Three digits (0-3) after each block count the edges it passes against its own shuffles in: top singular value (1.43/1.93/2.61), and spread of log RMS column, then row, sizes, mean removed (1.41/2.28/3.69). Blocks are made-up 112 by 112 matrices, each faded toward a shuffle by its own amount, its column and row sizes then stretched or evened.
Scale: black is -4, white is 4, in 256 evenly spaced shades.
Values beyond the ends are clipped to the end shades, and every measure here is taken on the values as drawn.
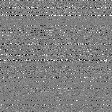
1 0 3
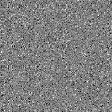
2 1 0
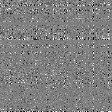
2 2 3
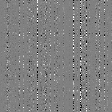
2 3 1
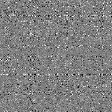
2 1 2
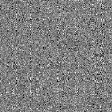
2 2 1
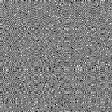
3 0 1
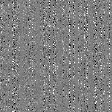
0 3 0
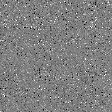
0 1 1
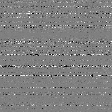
1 0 3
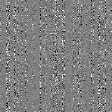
0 3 1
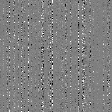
1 3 0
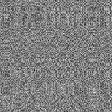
3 1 1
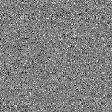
2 0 1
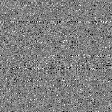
2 0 2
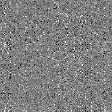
2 2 1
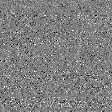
1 0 2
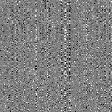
3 2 0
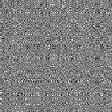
3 0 2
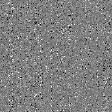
0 2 1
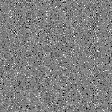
2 1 0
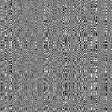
3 3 2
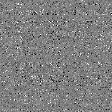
1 1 2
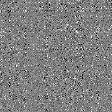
1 2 2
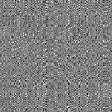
3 2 1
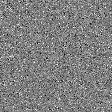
0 0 1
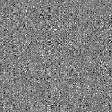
2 1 1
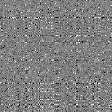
3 1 2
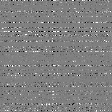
2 1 3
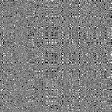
3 2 2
